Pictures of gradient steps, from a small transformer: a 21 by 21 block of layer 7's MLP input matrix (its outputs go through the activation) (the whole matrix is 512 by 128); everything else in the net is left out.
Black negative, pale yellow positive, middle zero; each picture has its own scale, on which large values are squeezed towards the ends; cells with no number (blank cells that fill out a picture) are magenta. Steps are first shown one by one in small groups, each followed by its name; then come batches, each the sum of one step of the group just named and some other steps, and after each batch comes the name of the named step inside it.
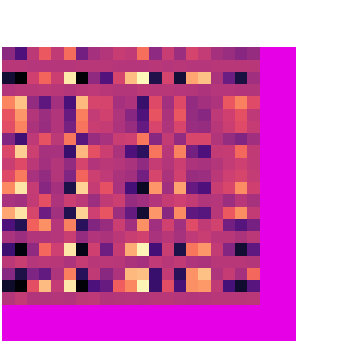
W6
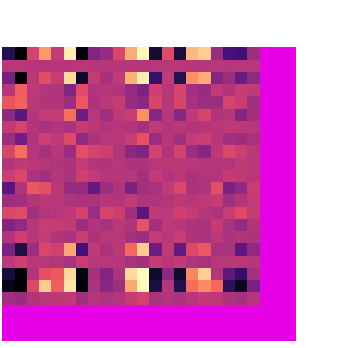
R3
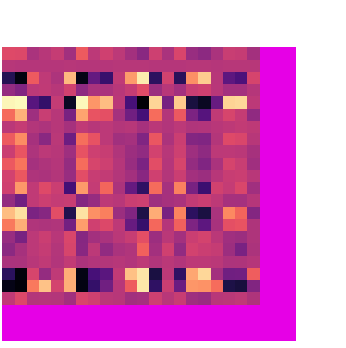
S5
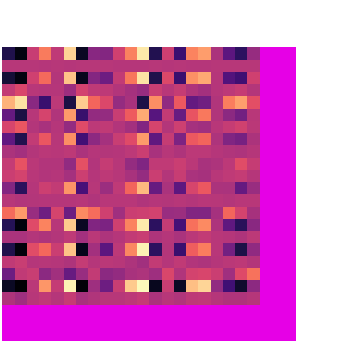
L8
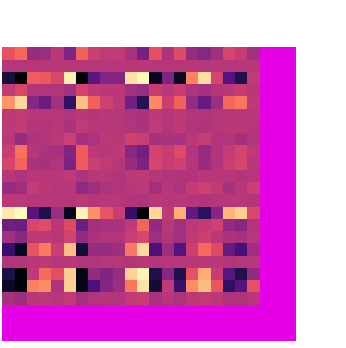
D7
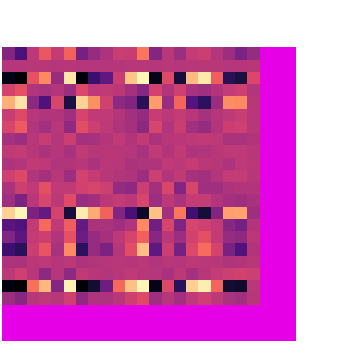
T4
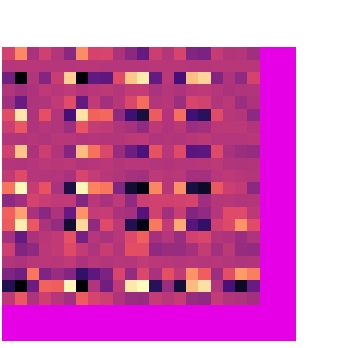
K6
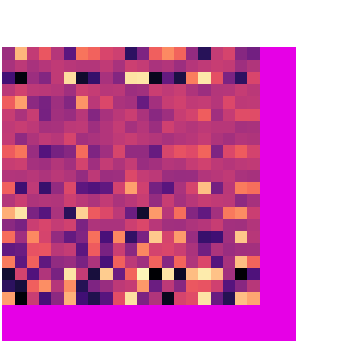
D7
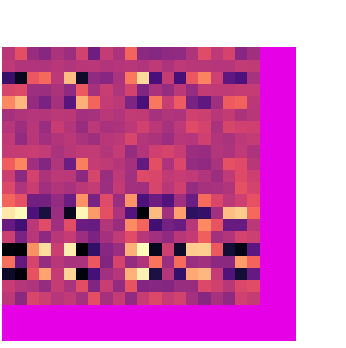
D7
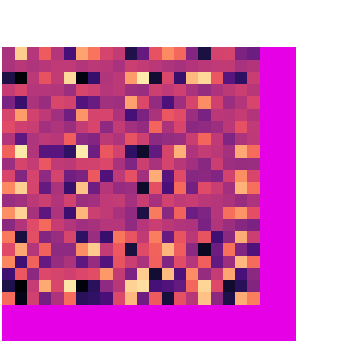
K6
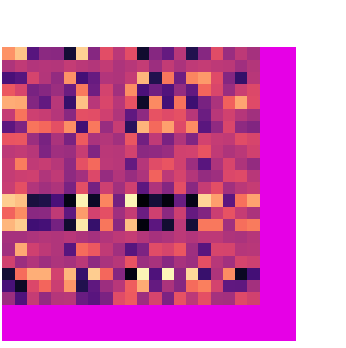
S5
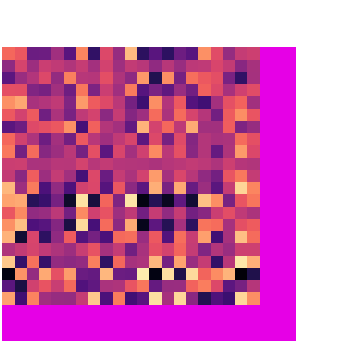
S5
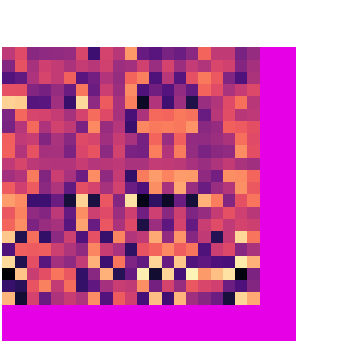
S5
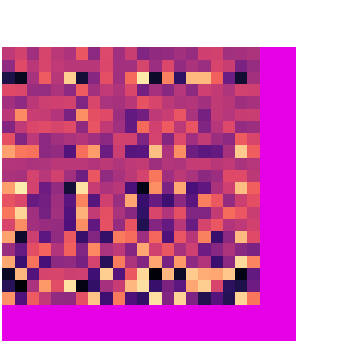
K6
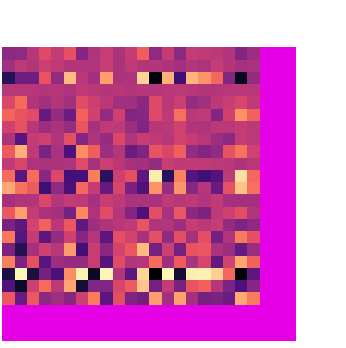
W6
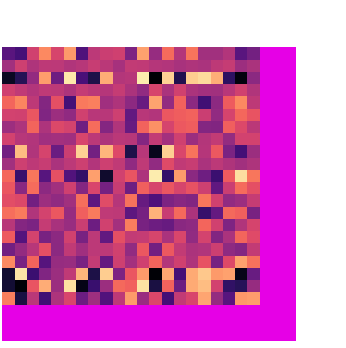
T4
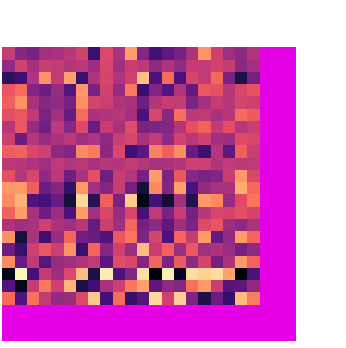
W6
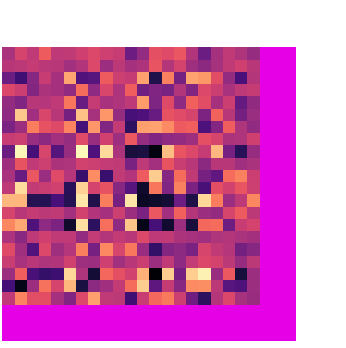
K6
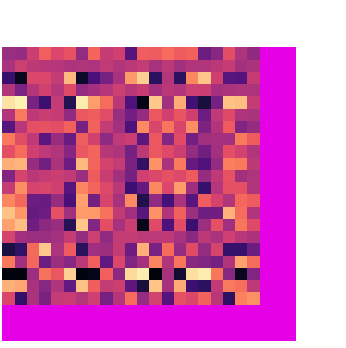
S5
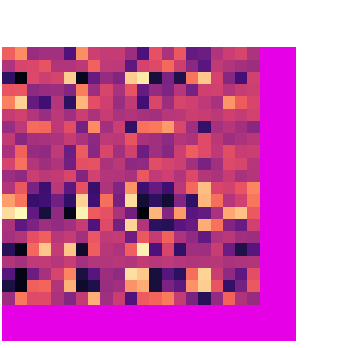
D7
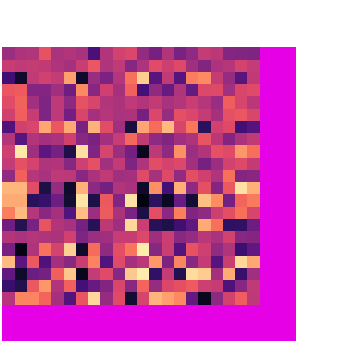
W6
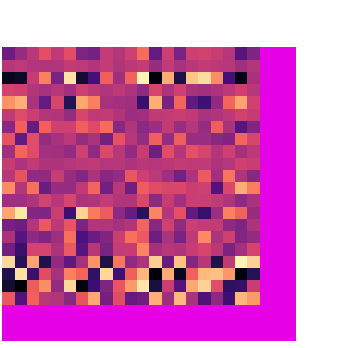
T4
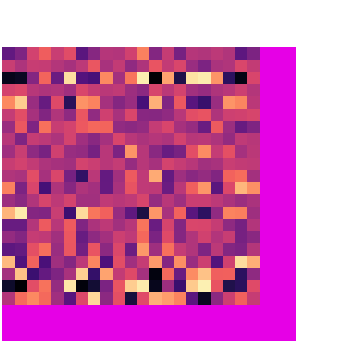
T4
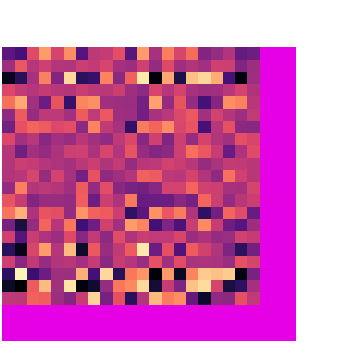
T4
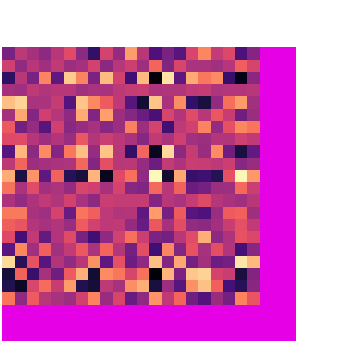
S5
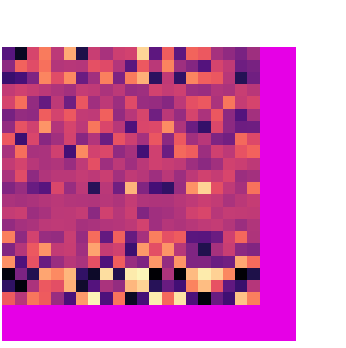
R3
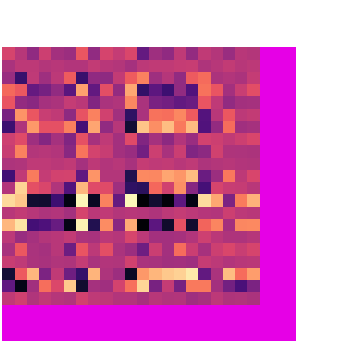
K6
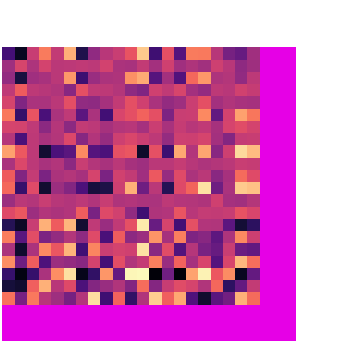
R3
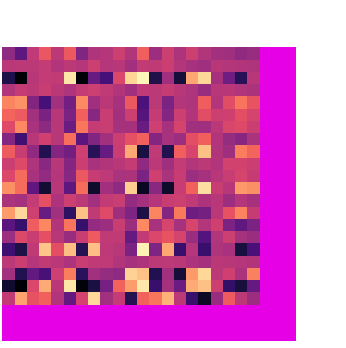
W6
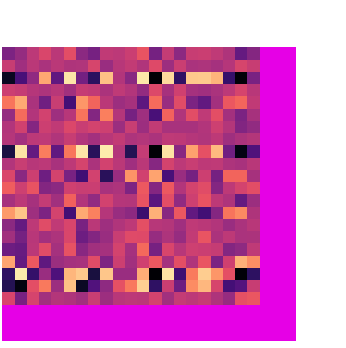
T4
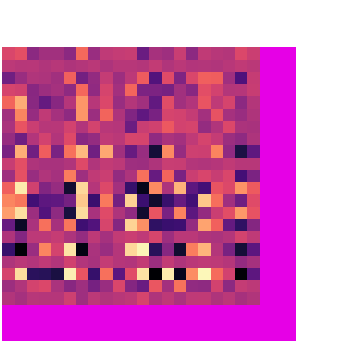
W6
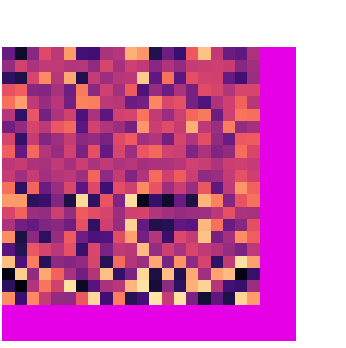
L8
